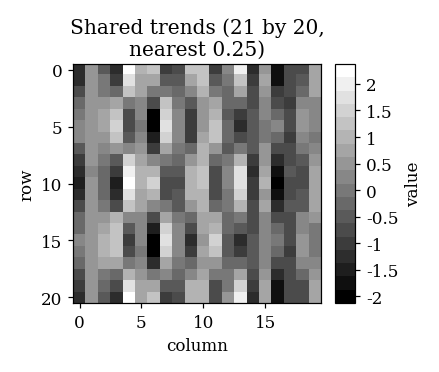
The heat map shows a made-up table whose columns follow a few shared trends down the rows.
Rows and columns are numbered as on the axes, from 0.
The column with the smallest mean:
16
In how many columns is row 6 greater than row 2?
9
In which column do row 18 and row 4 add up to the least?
6
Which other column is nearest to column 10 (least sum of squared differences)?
5
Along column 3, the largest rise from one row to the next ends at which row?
13
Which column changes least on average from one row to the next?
1
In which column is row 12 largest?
4
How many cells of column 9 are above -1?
16
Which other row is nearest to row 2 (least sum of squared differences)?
18
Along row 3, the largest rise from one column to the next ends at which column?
7
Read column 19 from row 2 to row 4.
0.75 0.25 0.25
